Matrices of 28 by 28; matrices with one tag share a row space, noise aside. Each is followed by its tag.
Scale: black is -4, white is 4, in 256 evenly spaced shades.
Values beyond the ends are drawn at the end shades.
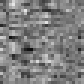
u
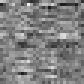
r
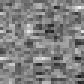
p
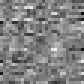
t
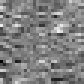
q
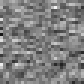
t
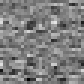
t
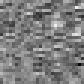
p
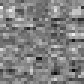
t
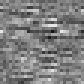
r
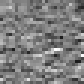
p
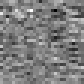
t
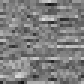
r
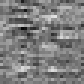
r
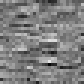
r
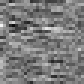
u
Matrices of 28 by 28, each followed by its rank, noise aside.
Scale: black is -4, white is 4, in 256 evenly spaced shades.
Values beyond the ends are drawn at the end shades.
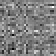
three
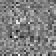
six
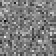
eight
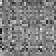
four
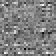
four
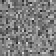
eight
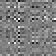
three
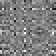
three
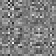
three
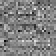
four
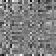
four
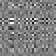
two
